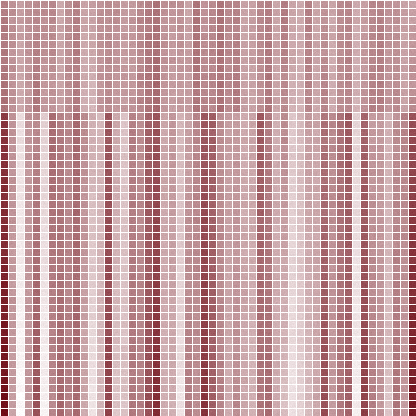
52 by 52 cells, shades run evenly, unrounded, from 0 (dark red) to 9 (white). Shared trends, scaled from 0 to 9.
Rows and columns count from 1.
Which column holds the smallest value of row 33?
1
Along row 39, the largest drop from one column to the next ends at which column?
46
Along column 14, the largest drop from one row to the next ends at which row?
15
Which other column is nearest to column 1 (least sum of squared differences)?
52
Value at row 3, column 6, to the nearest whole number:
5
